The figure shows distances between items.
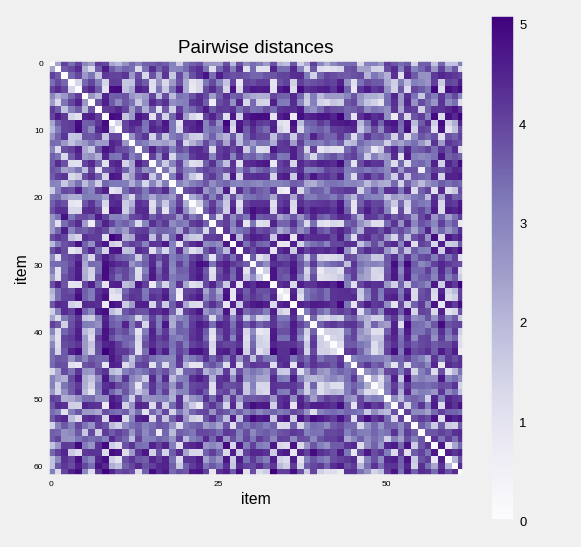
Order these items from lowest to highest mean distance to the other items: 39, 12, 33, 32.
12, 32, 33, 39
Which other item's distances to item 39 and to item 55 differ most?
16
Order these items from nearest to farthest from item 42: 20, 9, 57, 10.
20, 57, 10, 9
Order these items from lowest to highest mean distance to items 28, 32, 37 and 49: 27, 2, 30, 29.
29, 27, 30, 2
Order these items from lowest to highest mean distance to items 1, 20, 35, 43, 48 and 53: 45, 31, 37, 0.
31, 0, 45, 37
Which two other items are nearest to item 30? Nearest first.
44, 5
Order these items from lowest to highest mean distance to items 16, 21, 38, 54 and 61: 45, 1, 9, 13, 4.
1, 13, 45, 4, 9
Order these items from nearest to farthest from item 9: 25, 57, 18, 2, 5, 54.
57, 54, 25, 18, 5, 2
